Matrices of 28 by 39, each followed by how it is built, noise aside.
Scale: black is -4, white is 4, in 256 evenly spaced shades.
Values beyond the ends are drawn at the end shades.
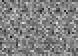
repeating columns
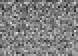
repeating columns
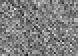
Toeplitz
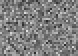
noise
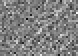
Hankel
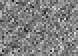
Hankel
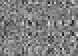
low rank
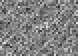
Hankel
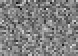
repeating columns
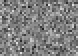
noise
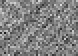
Hankel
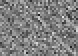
Toeplitz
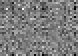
low rank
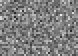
repeating columns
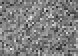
Hankel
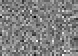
low rank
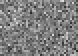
noise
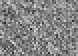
Toeplitz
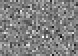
low rank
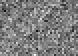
Hankel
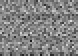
repeating columns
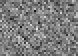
Toeplitz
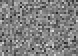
noise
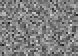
repeating columns
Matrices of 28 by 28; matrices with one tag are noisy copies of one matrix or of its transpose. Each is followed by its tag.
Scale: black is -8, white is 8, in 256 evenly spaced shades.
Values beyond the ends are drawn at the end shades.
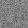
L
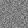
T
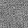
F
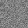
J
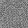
F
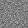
T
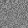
J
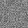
F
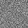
T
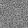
F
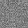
F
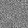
L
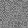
L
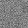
L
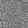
L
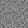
T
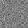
T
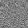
J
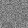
L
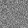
J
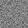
T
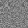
J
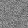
L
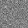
J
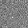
J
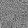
L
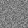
T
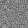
J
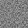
T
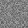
T
